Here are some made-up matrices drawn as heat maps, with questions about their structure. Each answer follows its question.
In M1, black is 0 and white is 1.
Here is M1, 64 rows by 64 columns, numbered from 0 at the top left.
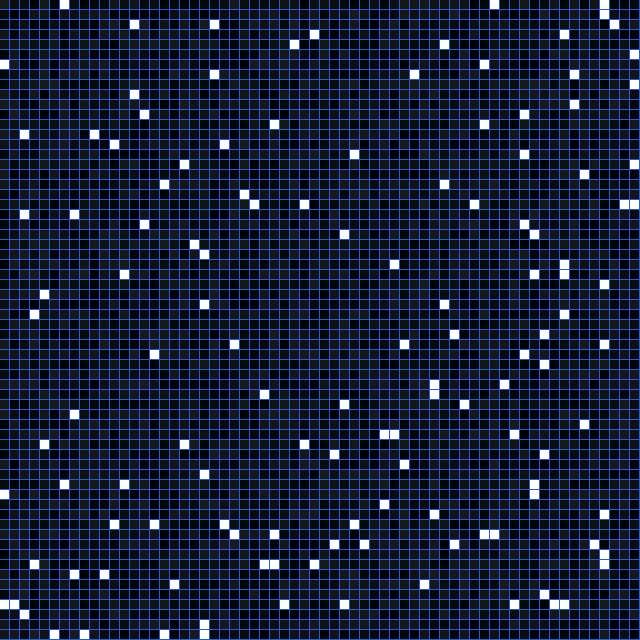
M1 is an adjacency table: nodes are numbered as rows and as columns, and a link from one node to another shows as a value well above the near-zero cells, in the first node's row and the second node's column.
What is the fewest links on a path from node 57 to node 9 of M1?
5
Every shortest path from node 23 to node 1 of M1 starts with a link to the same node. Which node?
node 34
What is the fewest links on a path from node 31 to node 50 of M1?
6
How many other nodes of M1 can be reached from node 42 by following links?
2
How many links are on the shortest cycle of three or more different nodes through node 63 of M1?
6
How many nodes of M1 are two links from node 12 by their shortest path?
3
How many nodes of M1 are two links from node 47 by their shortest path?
4
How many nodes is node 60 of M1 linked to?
7
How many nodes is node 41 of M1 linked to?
1
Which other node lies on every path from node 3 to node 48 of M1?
node 56
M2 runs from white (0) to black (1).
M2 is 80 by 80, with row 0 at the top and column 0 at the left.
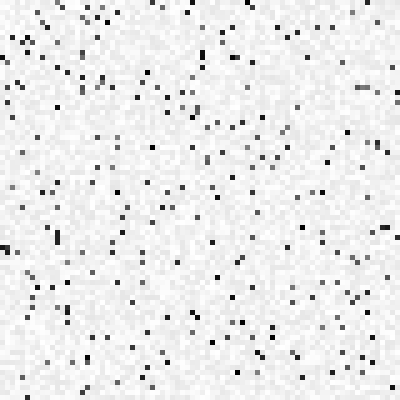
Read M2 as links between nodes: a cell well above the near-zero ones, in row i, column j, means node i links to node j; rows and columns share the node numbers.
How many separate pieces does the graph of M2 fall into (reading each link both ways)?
2
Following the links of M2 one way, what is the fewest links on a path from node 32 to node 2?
4
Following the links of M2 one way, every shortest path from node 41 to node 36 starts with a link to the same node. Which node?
node 4
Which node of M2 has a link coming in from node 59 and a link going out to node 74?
node 46
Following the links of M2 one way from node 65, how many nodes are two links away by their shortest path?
6
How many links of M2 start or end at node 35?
2
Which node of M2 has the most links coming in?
node 11
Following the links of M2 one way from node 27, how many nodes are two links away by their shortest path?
9
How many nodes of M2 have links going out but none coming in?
1
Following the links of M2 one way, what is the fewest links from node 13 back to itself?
3
